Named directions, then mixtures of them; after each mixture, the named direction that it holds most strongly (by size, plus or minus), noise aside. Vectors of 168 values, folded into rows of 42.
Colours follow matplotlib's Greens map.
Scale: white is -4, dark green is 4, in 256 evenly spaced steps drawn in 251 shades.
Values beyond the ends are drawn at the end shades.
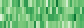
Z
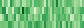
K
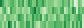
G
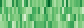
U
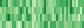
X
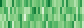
U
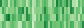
X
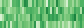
Z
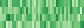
X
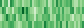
K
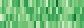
Z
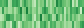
X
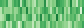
X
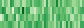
K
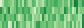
G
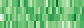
Z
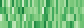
U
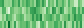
G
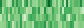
U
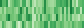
X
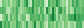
Z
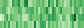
Z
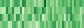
K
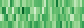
K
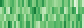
G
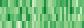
X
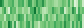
G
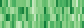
X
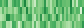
X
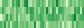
Z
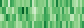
K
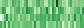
Z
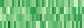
G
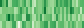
X
